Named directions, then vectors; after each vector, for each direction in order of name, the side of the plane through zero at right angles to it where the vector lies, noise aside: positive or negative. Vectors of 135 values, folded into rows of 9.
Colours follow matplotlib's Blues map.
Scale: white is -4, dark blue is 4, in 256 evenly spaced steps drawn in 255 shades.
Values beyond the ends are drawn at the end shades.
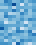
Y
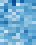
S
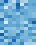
negative, positive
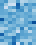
negative, negative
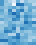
negative, negative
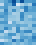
positive, positive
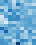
negative, positive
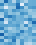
negative, positive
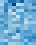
positive, positive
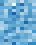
negative, negative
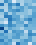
negative, positive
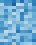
positive, positive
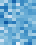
positive, negative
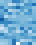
positive, negative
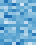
negative, positive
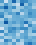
positive, negative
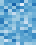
positive, positive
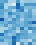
negative, negative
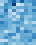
positive, positive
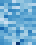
negative, positive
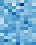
negative, negative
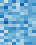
positive, negative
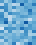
positive, negative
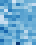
negative, positive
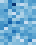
positive, positive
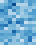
positive, positive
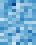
positive, positive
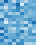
negative, positive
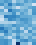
negative, positive
